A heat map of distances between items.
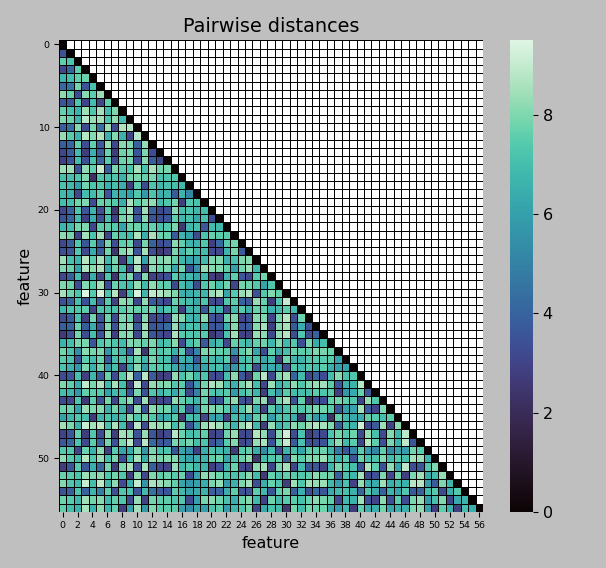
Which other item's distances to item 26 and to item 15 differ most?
50
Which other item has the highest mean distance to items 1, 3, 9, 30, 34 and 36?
15
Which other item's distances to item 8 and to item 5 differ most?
30
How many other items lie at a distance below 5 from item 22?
6
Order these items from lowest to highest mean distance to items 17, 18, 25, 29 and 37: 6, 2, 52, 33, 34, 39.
2, 6, 52, 39, 33, 34
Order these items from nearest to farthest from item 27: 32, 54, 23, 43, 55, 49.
55, 49, 23, 54, 32, 43
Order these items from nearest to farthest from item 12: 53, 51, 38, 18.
51, 18, 38, 53
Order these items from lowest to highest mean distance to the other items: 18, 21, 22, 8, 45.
21, 18, 45, 22, 8
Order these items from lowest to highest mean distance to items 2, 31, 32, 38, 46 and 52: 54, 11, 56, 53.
11, 54, 56, 53
